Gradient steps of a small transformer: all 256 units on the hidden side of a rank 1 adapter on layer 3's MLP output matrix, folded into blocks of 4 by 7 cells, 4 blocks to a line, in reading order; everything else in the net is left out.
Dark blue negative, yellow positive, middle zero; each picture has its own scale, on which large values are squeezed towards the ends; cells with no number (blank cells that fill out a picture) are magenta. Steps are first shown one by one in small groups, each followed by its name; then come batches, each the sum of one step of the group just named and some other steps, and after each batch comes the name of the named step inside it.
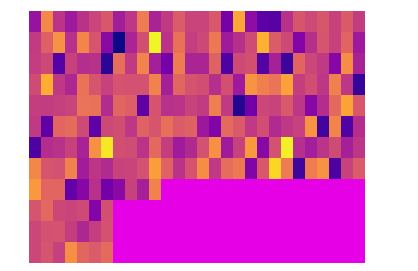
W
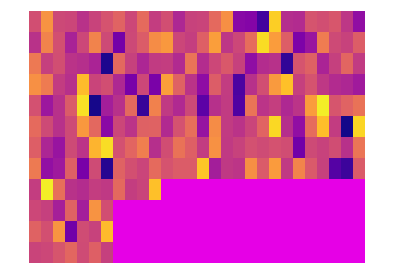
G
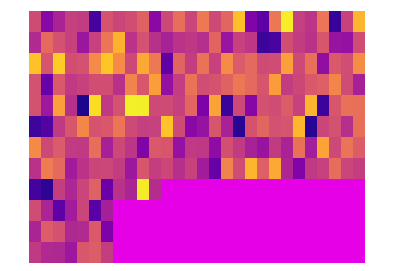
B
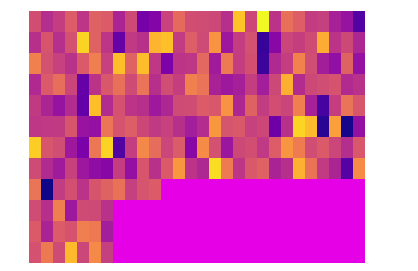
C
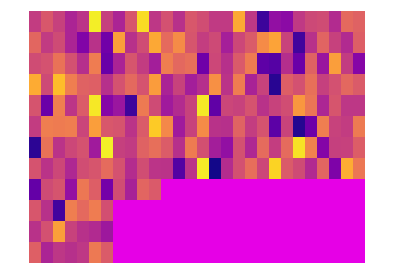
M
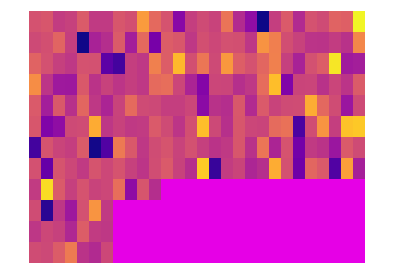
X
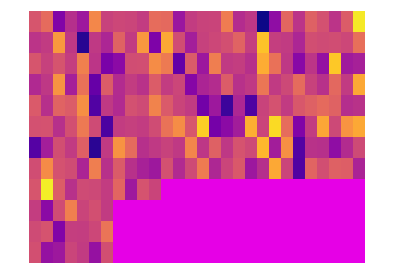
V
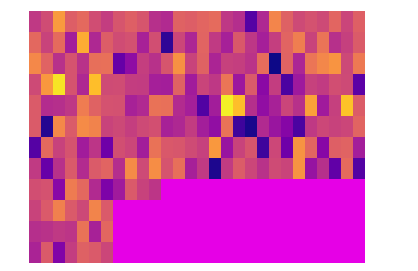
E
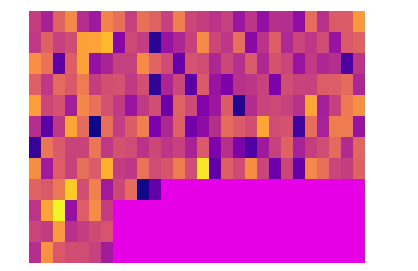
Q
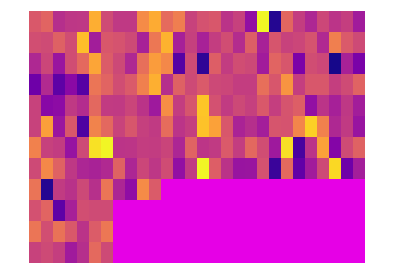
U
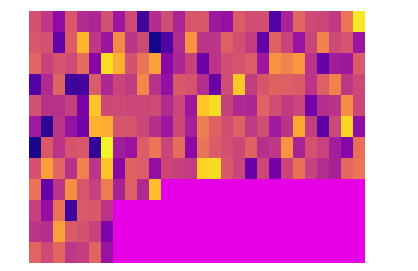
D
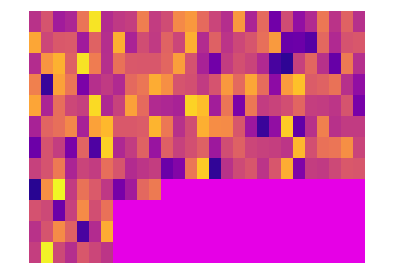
M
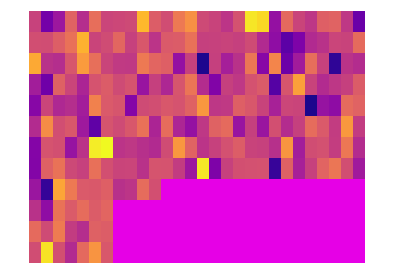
U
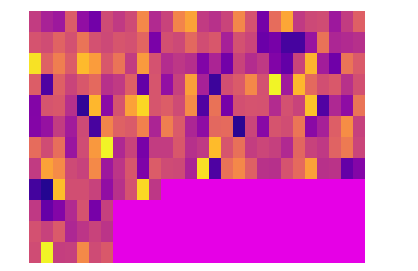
B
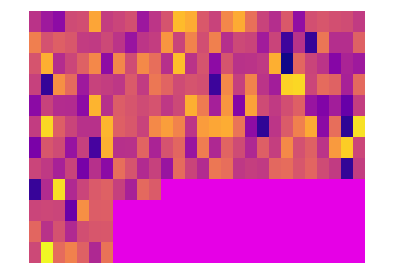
C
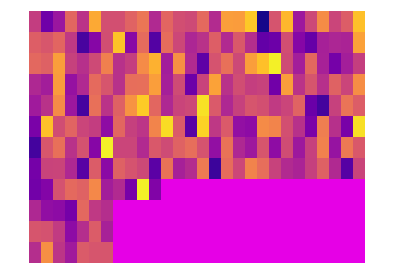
B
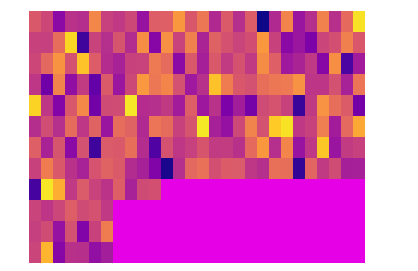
V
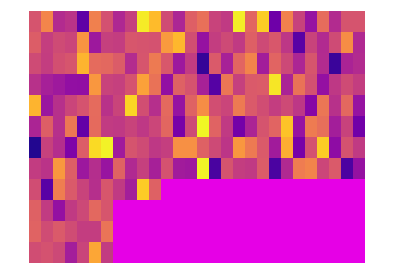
U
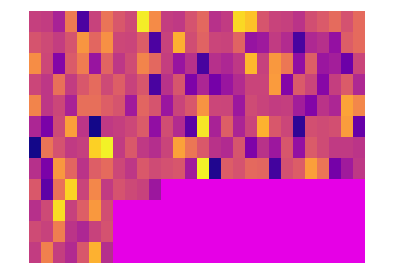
Q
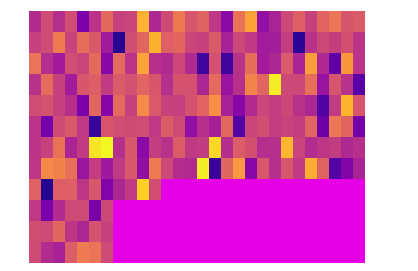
W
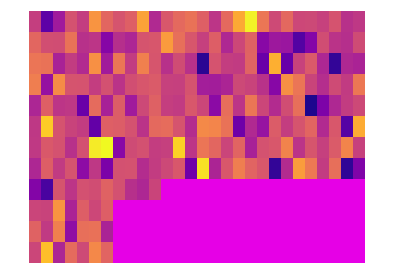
C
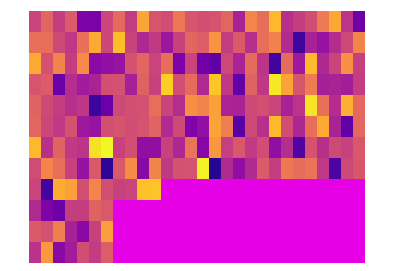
G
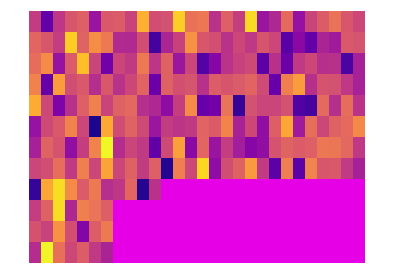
Q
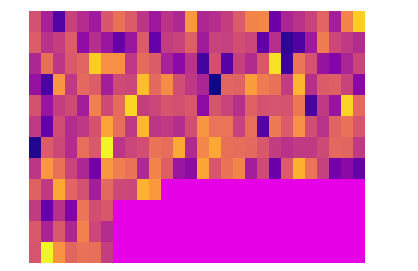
D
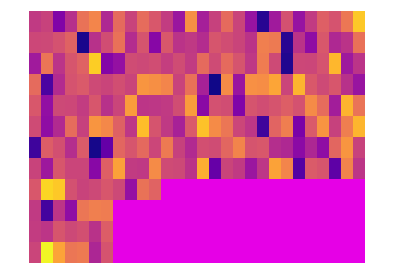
X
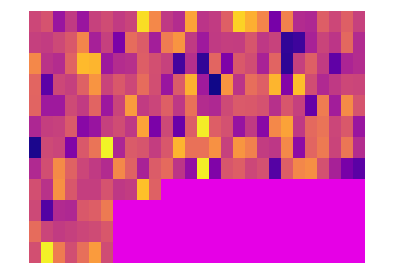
U
